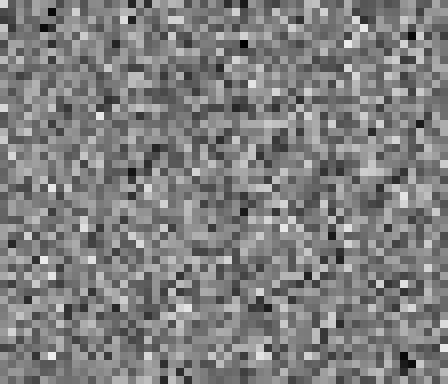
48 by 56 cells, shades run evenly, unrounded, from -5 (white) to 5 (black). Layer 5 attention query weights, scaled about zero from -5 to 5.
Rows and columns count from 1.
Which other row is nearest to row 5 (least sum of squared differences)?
46
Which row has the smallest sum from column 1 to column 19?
35
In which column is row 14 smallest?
1
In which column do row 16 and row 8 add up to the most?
7
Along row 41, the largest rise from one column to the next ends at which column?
43
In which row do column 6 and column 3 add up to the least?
33
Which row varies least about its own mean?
32
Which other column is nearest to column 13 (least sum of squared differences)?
27
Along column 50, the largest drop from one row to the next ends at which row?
24
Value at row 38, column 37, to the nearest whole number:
3
